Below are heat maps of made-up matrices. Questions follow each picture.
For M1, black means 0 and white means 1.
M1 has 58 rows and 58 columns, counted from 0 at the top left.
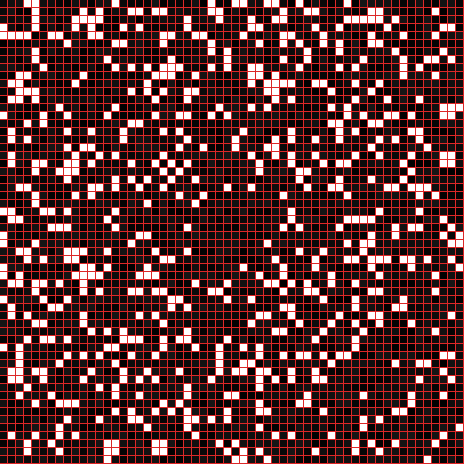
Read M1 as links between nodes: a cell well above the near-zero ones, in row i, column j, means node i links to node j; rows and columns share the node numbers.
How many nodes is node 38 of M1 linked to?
10
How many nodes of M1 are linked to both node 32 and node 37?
5
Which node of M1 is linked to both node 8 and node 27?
node 44
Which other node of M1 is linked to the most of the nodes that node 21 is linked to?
node 50
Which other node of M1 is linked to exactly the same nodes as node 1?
node 36
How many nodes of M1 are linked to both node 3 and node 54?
3
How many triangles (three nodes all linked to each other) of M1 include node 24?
5
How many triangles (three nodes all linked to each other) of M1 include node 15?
8
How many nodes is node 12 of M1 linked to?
10
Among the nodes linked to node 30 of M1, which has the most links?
node 4
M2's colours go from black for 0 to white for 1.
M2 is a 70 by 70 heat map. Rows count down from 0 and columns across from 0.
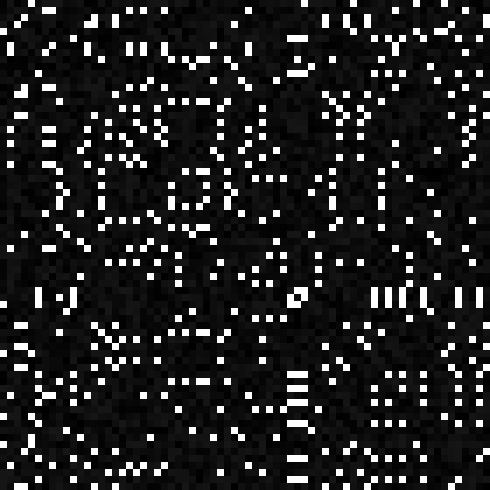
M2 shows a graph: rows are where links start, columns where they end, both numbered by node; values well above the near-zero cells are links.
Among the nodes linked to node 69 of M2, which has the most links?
node 3
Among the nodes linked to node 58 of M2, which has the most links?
node 31
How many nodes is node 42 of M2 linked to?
11
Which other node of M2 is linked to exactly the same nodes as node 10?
node 60
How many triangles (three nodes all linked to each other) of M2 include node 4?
5
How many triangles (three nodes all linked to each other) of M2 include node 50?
3
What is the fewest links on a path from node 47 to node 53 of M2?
3
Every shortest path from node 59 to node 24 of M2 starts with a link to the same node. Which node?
node 0
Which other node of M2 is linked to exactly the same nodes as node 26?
node 28
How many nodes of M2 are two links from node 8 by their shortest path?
10
